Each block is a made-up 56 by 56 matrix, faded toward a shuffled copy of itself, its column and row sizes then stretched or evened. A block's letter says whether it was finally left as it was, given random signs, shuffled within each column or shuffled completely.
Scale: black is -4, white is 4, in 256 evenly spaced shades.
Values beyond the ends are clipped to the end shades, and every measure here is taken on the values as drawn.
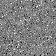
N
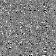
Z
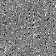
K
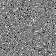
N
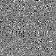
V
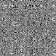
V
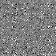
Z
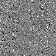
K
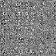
V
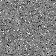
N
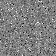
N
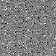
V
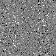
K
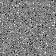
N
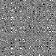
V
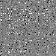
Z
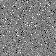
N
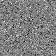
N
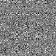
V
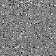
V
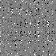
V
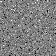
N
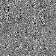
Z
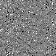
K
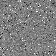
N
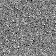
N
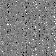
K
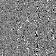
K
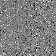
K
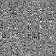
V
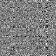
V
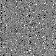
K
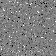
N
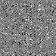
Z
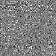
V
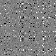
V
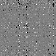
Z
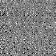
V
